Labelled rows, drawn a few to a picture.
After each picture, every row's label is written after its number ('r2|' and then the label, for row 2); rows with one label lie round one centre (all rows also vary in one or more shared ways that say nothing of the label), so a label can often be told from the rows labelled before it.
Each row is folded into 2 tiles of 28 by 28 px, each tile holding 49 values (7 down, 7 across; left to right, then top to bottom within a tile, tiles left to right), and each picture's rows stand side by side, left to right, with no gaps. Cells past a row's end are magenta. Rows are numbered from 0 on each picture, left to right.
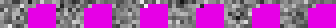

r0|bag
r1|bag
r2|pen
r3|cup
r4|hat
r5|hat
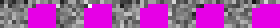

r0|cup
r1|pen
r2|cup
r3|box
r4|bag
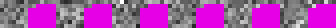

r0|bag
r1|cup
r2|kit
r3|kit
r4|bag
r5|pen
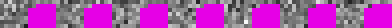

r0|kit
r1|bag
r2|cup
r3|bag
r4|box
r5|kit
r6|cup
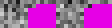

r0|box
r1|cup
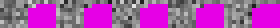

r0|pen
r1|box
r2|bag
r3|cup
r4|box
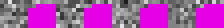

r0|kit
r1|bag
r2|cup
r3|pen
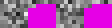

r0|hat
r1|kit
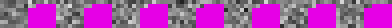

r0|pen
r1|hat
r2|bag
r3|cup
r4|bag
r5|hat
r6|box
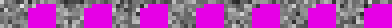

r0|bag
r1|cup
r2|box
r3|hat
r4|cup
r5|hat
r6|box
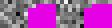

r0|hat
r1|kit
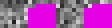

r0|cup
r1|pen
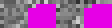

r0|pen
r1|bag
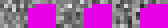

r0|kit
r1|hat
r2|box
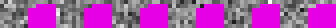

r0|kit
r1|box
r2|hat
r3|cup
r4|pen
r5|bag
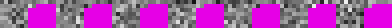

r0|hat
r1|box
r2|hat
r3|cup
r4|cup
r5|pen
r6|kit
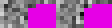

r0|box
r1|box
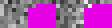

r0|box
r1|pen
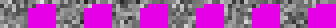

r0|kit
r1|bag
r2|cup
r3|kit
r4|box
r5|hat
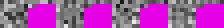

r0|hat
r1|box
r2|box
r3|box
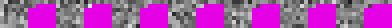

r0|box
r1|bag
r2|kit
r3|hat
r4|cup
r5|bag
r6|cup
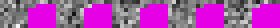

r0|kit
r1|hat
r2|cup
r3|box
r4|bag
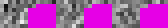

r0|box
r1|kit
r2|hat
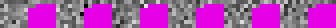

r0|cup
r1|box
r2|pen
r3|bag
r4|bag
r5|box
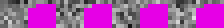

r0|cup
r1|bag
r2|hat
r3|cup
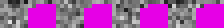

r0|cup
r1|kit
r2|box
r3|cup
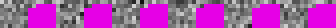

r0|kit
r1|box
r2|bag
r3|cup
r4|kit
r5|kit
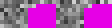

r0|bag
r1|pen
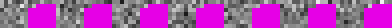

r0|bag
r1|box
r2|hat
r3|hat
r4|bag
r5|kit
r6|pen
